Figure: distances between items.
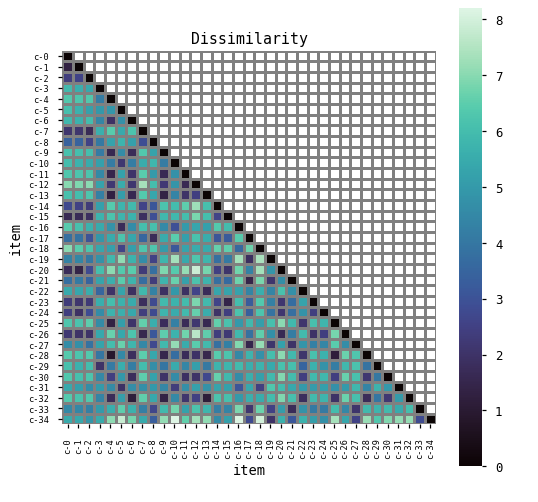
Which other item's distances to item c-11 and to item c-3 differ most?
c-12
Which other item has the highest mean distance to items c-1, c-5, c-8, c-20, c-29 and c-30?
c-34
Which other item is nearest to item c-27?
c-17
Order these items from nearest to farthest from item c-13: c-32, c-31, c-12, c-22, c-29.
c-32, c-22, c-12, c-29, c-31
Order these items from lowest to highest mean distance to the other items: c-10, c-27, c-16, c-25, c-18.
c-25, c-27, c-10, c-16, c-18
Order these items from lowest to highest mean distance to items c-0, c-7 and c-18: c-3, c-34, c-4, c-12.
c-3, c-4, c-34, c-12
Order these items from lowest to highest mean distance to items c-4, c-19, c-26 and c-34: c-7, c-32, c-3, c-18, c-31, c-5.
c-7, c-3, c-32, c-31, c-5, c-18
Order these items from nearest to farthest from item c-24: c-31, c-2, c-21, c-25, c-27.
c-2, c-21, c-27, c-31, c-25
